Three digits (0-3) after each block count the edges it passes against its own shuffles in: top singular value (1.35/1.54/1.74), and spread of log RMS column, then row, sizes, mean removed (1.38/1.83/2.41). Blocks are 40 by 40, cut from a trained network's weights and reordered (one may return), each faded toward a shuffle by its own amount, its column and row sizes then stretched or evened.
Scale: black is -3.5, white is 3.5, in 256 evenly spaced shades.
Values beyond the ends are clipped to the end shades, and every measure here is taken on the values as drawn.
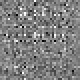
3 2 2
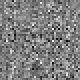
2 2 1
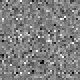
0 0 2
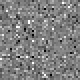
0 1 0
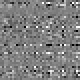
3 2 3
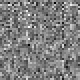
3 1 1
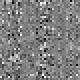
0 3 1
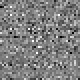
0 0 3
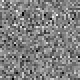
1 0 1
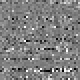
1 0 3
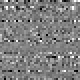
2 0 3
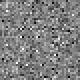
1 1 0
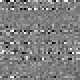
3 0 3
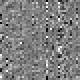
2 3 0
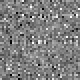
2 0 1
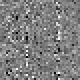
2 2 0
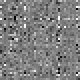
2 3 1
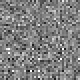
2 0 2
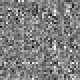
2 1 1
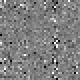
1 2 1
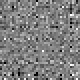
1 2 2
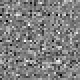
0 1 2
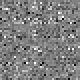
0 0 2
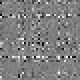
2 2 3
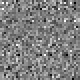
2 1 2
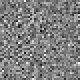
3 1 0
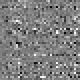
2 2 3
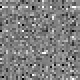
1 3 2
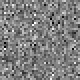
1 2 0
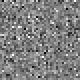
0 0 1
